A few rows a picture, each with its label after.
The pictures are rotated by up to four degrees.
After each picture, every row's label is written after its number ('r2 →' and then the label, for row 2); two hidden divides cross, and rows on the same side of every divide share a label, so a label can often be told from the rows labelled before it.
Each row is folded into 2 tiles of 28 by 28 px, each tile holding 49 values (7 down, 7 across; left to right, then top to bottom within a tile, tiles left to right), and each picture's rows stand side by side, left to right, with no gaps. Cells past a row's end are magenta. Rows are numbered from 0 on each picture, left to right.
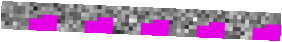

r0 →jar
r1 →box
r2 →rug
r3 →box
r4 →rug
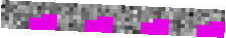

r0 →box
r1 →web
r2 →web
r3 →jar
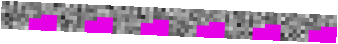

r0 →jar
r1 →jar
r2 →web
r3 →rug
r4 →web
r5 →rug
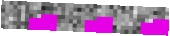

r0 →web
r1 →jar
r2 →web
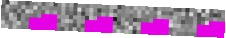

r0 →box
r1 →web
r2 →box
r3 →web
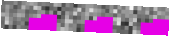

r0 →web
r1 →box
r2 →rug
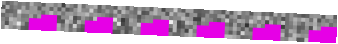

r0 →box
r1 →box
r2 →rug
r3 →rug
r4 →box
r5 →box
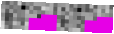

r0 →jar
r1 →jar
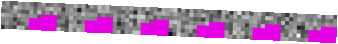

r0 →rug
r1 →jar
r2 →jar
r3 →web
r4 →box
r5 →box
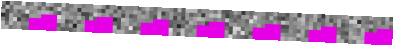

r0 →box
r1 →rug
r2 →box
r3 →jar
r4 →box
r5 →box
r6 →jar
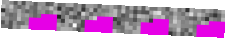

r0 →rug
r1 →box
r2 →jar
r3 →web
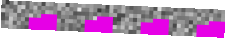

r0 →box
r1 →web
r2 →box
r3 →box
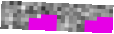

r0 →web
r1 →box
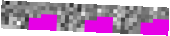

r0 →box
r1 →jar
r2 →rug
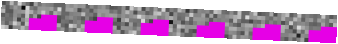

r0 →jar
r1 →jar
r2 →jar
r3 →box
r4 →web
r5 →rug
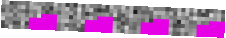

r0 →web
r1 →web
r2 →jar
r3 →jar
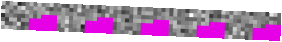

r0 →box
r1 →web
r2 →web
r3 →web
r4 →box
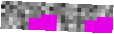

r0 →box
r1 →jar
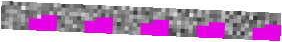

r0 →web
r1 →box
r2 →jar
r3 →web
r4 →rug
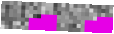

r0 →jar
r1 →web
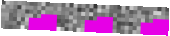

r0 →rug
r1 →jar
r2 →jar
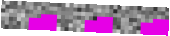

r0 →rug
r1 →jar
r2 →box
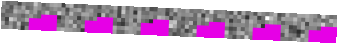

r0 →box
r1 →box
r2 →jar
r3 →rug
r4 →jar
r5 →rug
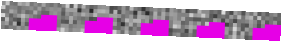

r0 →rug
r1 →jar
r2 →jar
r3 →web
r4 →box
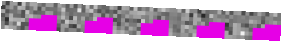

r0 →box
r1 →web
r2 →box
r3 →jar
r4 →box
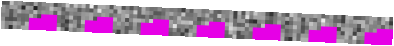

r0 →jar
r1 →jar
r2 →web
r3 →rug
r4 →web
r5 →jar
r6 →box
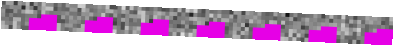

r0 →jar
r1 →jar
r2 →jar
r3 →jar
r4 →box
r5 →box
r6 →web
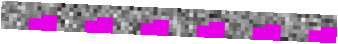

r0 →box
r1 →box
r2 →box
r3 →web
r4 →rug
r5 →web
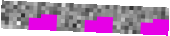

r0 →box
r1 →rug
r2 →web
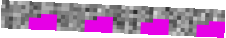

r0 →jar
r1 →jar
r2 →jar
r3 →box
